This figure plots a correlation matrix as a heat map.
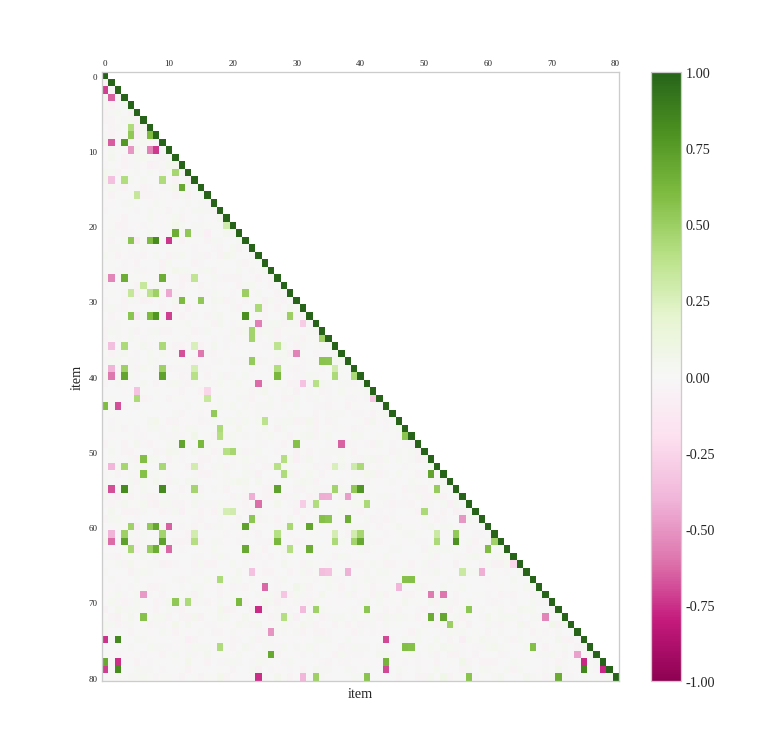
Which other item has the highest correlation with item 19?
50
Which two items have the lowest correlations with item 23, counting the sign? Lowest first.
56, 66
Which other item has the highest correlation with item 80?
71
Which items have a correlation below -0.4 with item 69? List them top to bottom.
6, 51, 53, 72
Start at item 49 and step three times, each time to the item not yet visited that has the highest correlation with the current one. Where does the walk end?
30
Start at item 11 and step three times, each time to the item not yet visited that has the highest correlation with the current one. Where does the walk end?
13
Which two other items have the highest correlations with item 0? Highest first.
78, 44
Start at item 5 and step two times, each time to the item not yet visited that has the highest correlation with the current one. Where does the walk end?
16
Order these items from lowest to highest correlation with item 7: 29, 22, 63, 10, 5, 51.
10, 5, 51, 29, 63, 22
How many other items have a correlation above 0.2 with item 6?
4
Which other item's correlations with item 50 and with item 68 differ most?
25
